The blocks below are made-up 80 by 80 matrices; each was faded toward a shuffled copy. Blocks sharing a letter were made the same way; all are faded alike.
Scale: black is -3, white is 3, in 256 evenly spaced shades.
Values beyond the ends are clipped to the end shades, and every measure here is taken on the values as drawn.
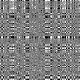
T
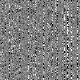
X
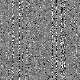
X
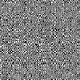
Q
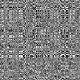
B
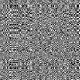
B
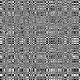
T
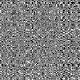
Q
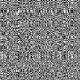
B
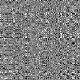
Q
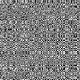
B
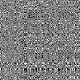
Q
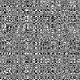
B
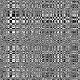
T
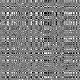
T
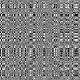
T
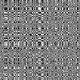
T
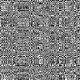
B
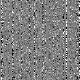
X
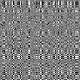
T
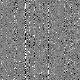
X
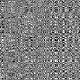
B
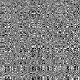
Q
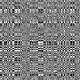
T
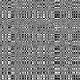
T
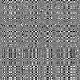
T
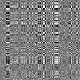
T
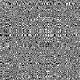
Q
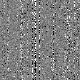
X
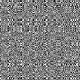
B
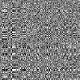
B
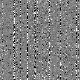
X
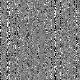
X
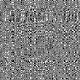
Q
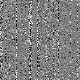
X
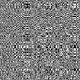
B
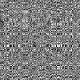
B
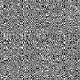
Q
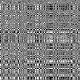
T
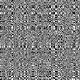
B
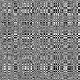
T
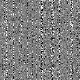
X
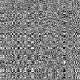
B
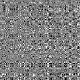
Q
